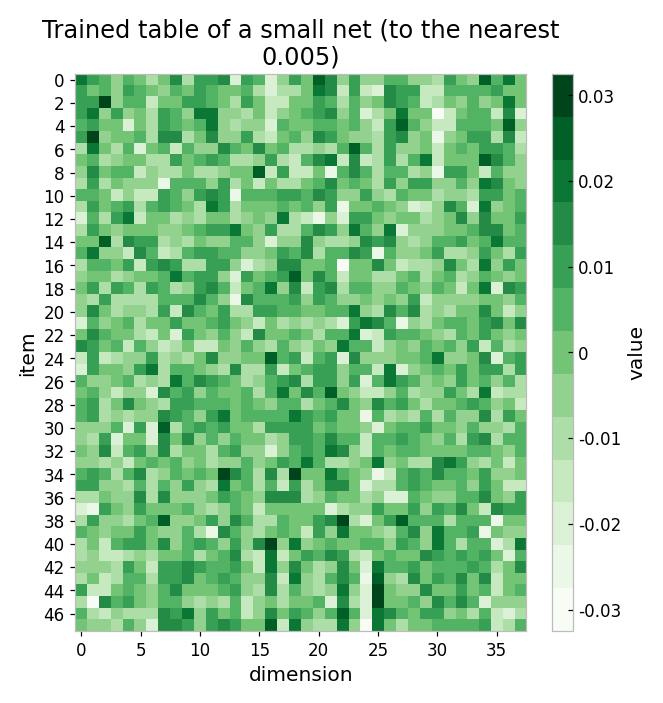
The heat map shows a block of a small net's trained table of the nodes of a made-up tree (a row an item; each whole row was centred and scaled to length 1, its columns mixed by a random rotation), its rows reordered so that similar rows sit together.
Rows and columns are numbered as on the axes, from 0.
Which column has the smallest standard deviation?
33
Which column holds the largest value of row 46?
22
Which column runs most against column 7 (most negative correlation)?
35
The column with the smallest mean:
24
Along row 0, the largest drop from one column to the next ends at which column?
13
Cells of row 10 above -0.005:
24
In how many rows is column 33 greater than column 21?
13
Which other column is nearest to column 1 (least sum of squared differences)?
23
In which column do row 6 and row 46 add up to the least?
5
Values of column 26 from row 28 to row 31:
0.005 -0.01 0 0.005
